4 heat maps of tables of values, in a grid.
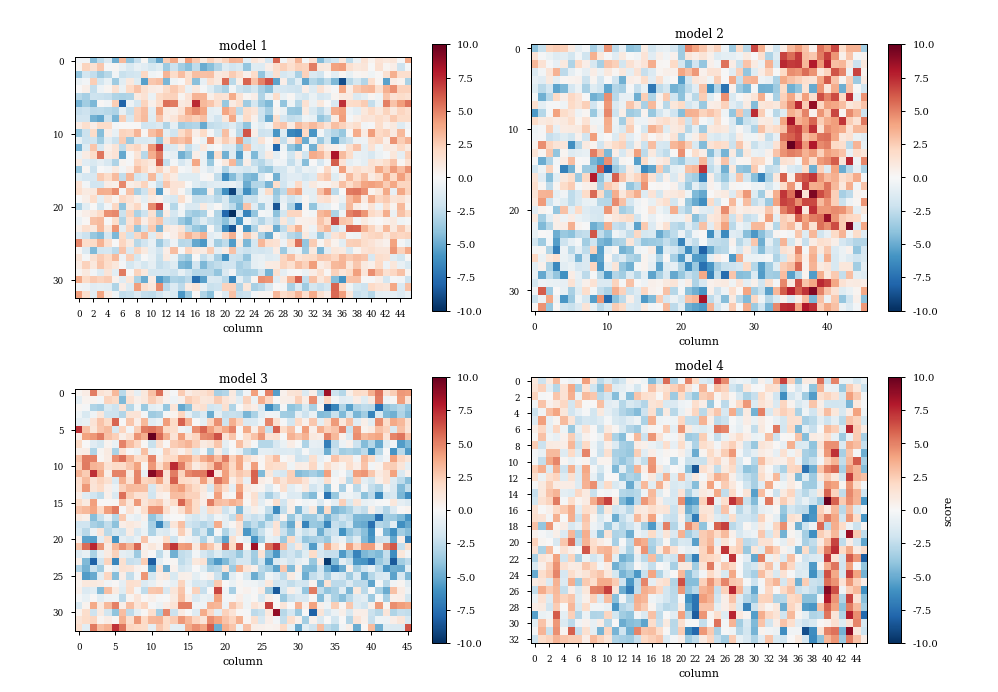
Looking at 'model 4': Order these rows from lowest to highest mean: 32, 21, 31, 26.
31, 32, 26, 21
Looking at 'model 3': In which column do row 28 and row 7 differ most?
6
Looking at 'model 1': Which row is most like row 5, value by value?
2
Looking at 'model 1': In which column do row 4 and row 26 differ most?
33
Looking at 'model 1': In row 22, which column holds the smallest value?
22
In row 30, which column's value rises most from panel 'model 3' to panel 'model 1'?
32
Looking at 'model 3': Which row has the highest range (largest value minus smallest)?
30
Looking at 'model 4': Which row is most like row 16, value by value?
2
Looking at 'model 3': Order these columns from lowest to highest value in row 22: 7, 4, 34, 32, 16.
34, 7, 16, 4, 32
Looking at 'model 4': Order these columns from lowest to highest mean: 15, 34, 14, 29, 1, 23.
29, 34, 14, 15, 1, 23
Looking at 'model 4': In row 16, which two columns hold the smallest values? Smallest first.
38, 21
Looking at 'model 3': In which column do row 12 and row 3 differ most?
24
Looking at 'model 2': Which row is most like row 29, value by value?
21
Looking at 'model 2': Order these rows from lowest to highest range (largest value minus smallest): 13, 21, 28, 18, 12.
13, 28, 21, 18, 12
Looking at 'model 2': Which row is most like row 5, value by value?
28
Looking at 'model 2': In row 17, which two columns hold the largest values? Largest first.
37, 40
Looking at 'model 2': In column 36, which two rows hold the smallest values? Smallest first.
5, 28
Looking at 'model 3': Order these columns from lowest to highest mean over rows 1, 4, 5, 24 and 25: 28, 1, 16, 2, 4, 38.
1, 2, 38, 28, 16, 4
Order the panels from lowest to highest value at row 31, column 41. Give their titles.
model 3, model 1, model 2, model 4
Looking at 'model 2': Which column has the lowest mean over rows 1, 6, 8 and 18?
20
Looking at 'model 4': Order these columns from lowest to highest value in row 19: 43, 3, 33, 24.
3, 33, 24, 43
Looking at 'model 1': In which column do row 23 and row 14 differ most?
21
